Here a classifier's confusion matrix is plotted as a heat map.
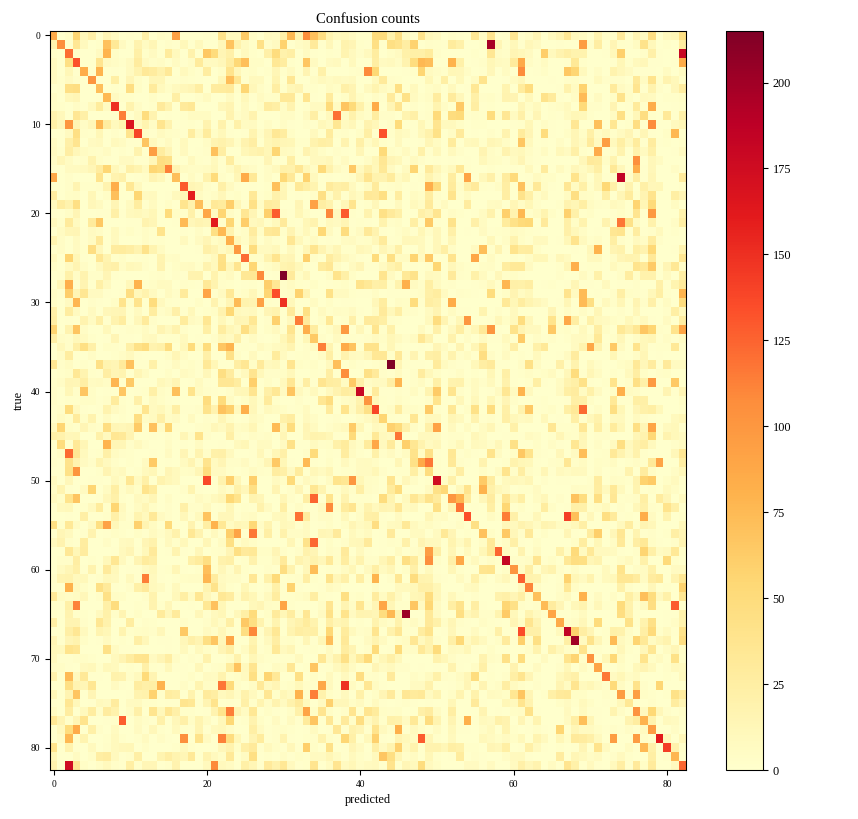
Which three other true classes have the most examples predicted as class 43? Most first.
11, 64, 81
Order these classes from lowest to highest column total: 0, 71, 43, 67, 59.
0, 71, 43, 67, 59
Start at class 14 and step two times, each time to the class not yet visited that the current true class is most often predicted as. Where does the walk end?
23
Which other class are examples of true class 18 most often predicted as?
8
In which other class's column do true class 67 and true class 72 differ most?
61
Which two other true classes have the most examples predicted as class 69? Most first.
42, 1
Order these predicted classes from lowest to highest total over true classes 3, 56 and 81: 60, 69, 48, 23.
69, 60, 48, 23
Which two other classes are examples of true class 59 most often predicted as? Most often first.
49, 53
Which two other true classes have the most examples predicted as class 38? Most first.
73, 20
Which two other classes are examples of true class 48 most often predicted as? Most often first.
49, 79
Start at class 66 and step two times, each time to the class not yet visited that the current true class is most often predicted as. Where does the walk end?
55
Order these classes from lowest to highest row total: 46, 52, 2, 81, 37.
81, 46, 37, 2, 52
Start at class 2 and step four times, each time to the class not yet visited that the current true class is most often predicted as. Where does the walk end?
34
